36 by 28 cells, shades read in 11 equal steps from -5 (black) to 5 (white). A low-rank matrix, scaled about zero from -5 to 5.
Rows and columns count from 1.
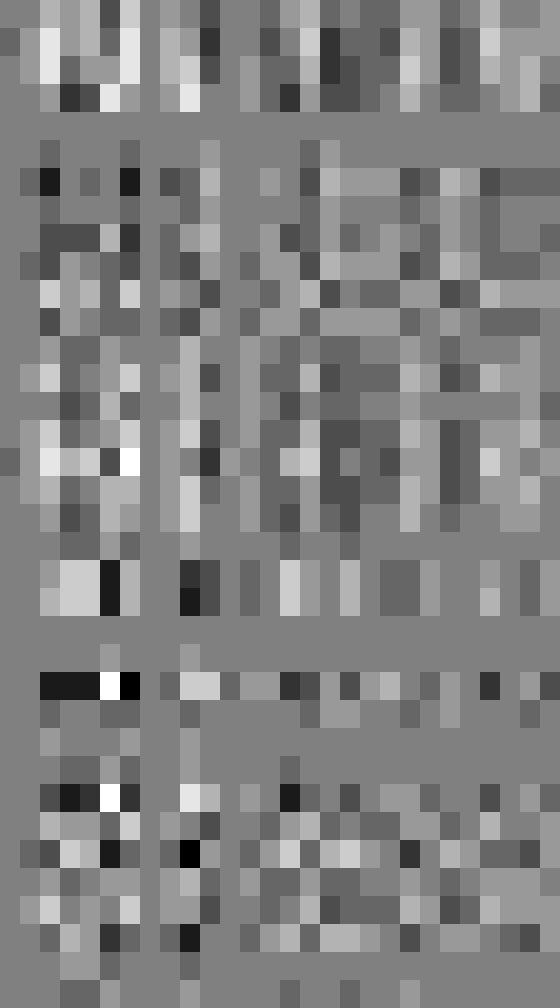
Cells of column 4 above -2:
30
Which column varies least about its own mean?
8
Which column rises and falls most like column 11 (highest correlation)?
20
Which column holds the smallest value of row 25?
7
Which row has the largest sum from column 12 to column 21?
31
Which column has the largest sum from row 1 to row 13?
10
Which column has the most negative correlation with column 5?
6
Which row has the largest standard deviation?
25
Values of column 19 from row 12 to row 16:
1 0 -1 0 -1
